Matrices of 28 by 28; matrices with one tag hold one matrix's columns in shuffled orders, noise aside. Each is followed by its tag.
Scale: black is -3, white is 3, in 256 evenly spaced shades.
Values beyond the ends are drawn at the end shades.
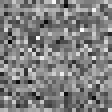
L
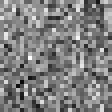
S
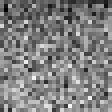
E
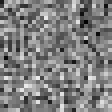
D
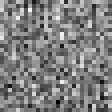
S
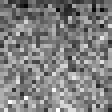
E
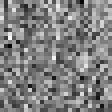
S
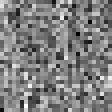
D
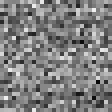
L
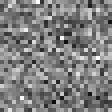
L
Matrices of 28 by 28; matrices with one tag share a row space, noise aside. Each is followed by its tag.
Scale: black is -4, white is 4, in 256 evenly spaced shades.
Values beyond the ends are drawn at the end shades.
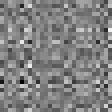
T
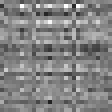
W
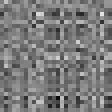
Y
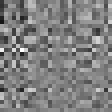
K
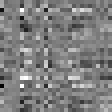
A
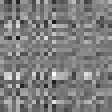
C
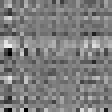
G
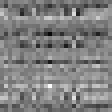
W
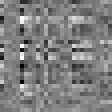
A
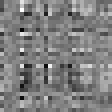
A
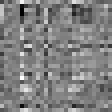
A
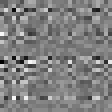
K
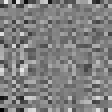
K
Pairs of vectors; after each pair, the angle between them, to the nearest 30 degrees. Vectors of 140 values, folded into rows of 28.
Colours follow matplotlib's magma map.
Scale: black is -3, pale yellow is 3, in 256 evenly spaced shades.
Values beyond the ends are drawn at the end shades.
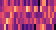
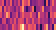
120 degrees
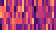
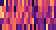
30 degrees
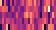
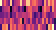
60 degrees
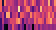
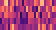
90 degrees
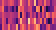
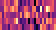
150 degrees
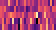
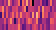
90 degrees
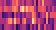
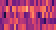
60 degrees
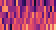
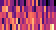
60 degrees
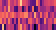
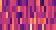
90 degrees
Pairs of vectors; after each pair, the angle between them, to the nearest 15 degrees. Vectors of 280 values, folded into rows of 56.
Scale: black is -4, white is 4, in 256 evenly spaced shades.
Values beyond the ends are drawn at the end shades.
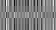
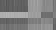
90 degrees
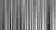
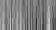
165 degrees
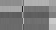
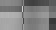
150 degrees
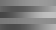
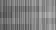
45 degrees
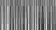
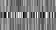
60 degrees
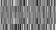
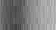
75 degrees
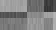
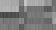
60 degrees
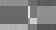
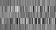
105 degrees
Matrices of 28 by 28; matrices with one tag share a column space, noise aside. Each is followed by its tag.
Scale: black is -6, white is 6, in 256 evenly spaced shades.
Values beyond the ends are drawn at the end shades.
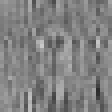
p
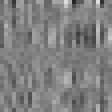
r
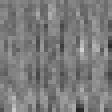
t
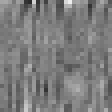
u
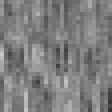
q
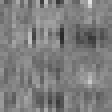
r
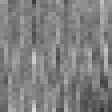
q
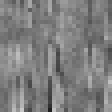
q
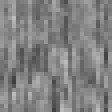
q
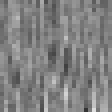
q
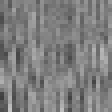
q
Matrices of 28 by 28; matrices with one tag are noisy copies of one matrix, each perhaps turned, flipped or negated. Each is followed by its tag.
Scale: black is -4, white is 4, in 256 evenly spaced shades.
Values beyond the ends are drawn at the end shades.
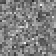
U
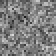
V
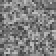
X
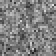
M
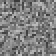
U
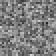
V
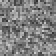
M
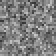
M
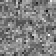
M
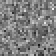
V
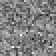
M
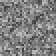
M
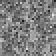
M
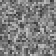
U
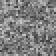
M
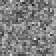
X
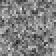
X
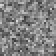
X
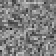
V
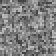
X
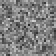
U
